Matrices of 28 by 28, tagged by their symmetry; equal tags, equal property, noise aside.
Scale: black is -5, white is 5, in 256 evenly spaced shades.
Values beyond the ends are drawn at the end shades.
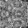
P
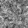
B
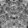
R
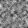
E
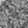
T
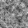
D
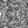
P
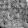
B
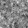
T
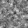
D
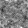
E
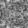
P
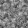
T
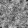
E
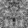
R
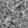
B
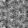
P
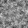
E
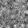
B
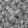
T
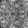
P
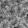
T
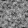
E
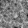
T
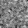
B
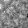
T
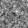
D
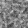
T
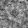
D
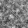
D
